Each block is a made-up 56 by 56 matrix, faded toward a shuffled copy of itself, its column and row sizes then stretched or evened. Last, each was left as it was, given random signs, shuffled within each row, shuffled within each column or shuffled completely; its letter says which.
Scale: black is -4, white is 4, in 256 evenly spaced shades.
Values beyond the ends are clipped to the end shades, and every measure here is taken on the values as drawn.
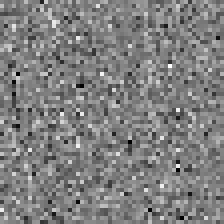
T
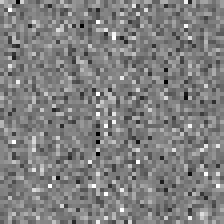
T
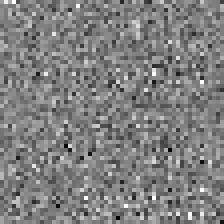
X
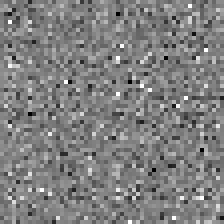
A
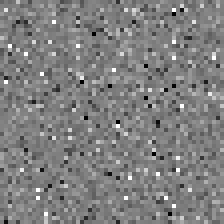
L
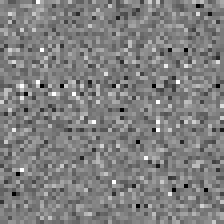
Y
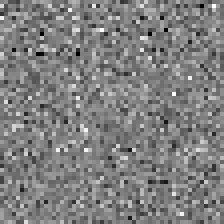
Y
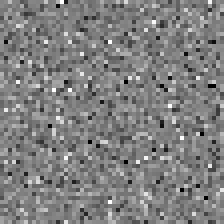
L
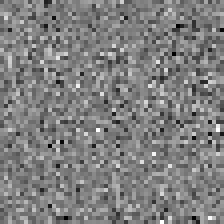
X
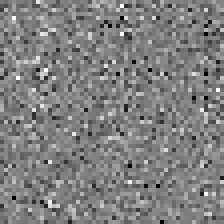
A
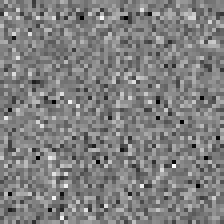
Y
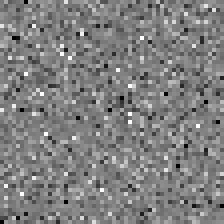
L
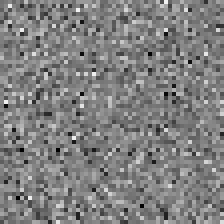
X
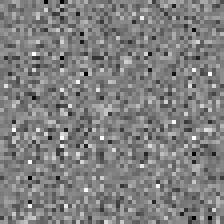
A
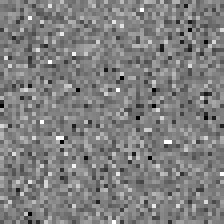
L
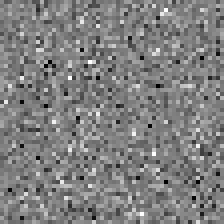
T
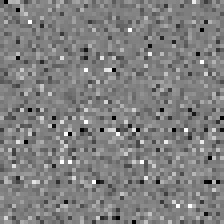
Y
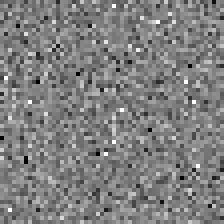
L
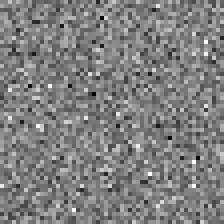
L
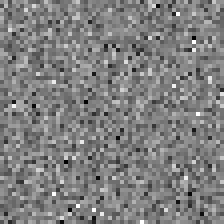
L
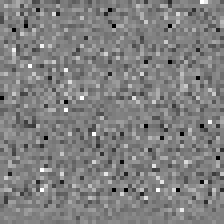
Y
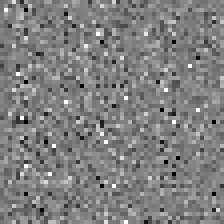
T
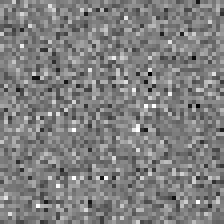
Y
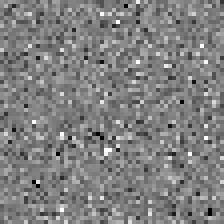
X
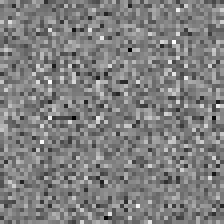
X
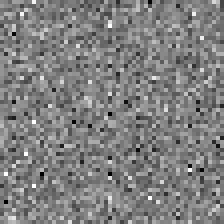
T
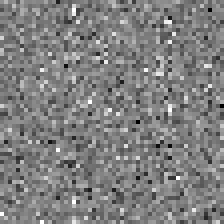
T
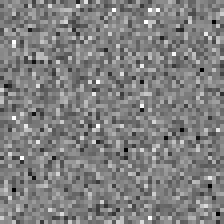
L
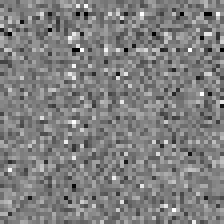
A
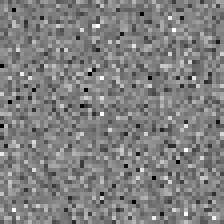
L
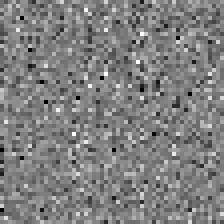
T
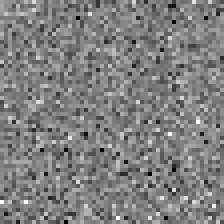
L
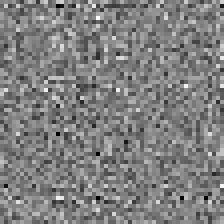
A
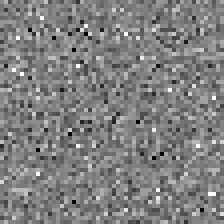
Y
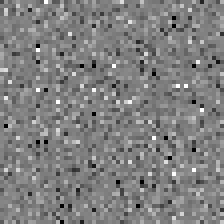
T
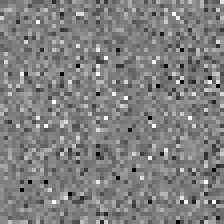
A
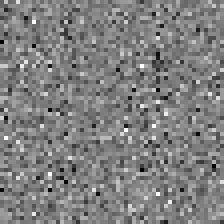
T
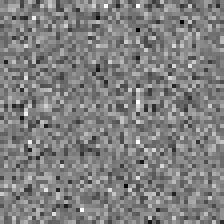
A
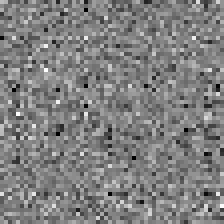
A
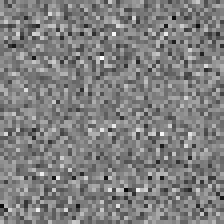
Y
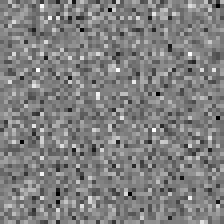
A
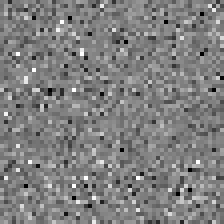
Y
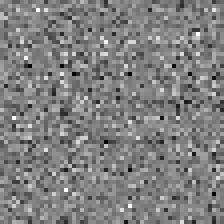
A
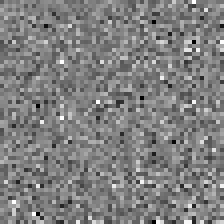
A
